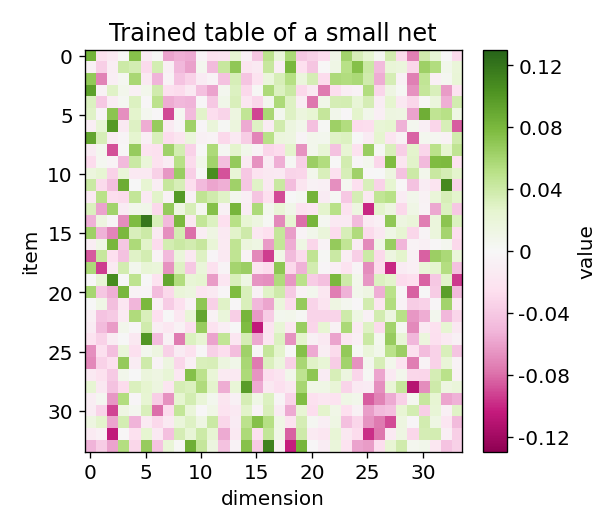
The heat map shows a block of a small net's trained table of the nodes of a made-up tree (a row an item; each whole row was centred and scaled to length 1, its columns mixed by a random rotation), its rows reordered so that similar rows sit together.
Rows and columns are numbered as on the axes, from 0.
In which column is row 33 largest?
16
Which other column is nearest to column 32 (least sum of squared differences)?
13
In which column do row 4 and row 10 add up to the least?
7
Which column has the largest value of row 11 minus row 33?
32
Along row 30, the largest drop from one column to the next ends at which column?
6
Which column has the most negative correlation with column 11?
17
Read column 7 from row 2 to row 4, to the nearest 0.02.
0 -0.02 -0.06
